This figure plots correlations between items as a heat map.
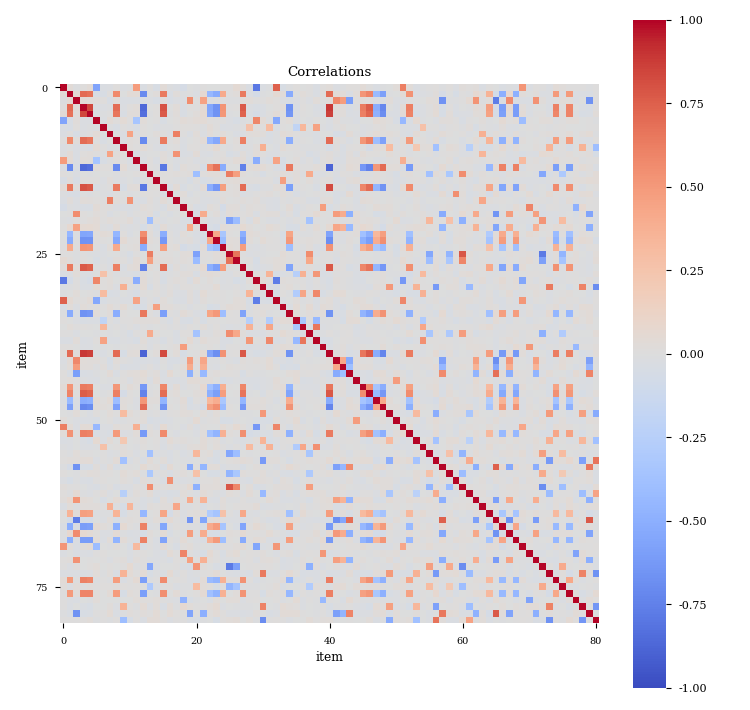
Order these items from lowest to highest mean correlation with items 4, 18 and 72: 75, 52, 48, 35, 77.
48, 77, 35, 75, 52
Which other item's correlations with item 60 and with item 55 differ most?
25
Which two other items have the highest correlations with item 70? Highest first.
18, 39
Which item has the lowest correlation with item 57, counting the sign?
2
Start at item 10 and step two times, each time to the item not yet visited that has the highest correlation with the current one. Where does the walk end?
7
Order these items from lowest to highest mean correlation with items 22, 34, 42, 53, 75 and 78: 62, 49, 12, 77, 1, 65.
1, 65, 77, 62, 49, 12
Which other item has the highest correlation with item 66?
12
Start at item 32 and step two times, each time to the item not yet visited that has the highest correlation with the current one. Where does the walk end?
51
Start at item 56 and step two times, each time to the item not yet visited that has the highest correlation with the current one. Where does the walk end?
61
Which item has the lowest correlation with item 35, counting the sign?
38
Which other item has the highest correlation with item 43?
65
